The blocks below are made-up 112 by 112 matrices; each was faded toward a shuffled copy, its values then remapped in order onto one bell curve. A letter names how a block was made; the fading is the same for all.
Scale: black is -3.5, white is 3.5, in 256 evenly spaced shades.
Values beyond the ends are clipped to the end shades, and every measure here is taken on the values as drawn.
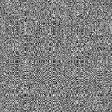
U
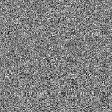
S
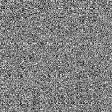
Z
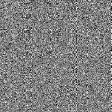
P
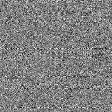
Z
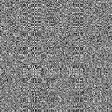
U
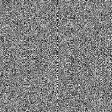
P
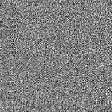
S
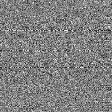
Z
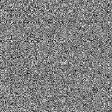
P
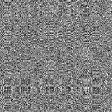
U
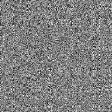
P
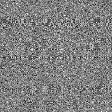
Z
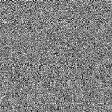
Z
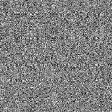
Z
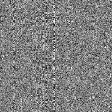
P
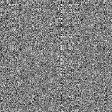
P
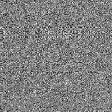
Z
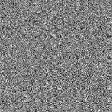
S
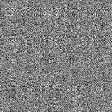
Z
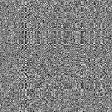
U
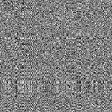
U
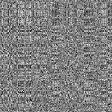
U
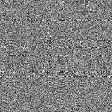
Z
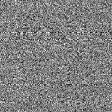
Z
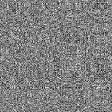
S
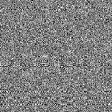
Z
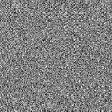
S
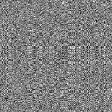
U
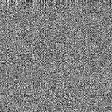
S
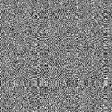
U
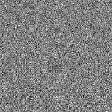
S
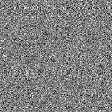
Z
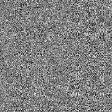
P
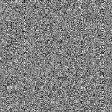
P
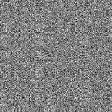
S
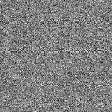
Z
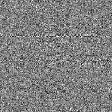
Z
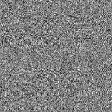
S
